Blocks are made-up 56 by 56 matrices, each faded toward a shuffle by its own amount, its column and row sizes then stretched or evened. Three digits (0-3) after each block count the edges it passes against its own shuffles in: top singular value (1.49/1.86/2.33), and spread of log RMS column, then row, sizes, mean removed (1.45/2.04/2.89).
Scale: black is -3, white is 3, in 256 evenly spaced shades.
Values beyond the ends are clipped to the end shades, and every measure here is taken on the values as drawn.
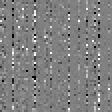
1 3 0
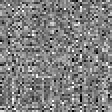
2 2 0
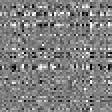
3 2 3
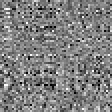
2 0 2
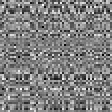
3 0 3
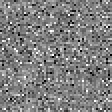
1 0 1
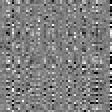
3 3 1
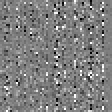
0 3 0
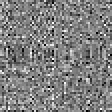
2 2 0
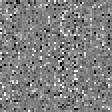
0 2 0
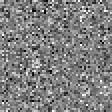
1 1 0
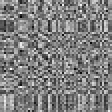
3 2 0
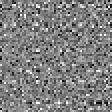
2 1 1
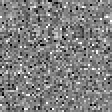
0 0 0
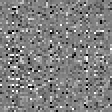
2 2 1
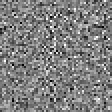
1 1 1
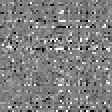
2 1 3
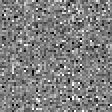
0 2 1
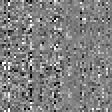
1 3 1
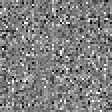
0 2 0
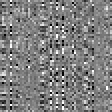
3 3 0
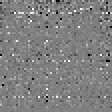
0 1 2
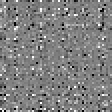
2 2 2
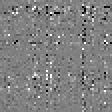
0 2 2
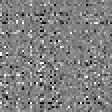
1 2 2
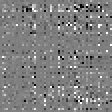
2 3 3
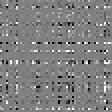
3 3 3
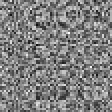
3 1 0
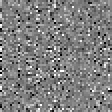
2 2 0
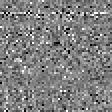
1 1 2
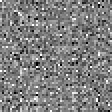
2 1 0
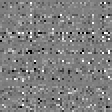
1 1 3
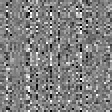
3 3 0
